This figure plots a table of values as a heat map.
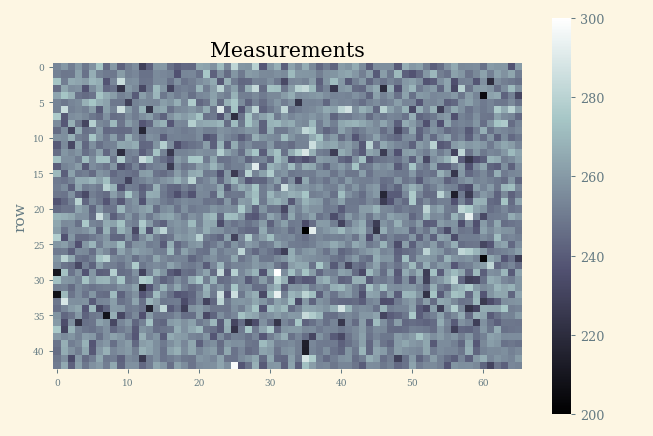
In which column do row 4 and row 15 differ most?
60
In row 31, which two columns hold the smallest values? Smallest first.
12, 13
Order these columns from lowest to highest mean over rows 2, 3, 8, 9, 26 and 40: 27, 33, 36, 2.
2, 27, 33, 36
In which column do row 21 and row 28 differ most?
58
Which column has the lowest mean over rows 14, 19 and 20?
0
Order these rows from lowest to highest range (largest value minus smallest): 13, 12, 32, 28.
28, 13, 12, 32
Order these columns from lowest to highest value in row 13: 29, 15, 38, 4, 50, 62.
50, 15, 29, 38, 62, 4
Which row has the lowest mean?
36
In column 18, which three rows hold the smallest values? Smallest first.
34, 33, 32
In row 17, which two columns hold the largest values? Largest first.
32, 7
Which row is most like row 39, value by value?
40
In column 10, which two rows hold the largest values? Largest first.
18, 10
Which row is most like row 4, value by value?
27
